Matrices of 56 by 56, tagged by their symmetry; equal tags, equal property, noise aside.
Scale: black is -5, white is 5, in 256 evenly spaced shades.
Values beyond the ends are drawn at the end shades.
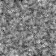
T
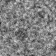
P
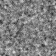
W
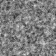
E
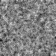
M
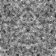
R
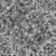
E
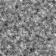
P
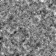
P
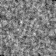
T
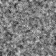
M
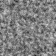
W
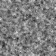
M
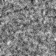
M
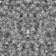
R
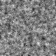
W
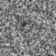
E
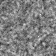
E
